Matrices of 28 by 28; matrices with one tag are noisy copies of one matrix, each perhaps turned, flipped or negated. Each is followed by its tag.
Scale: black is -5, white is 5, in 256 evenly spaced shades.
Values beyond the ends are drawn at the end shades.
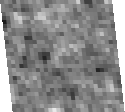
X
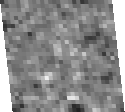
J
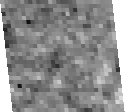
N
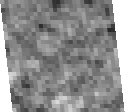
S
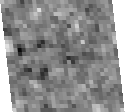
J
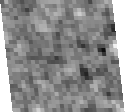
J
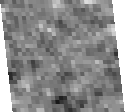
S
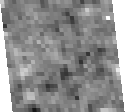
X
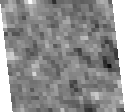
S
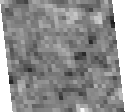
X
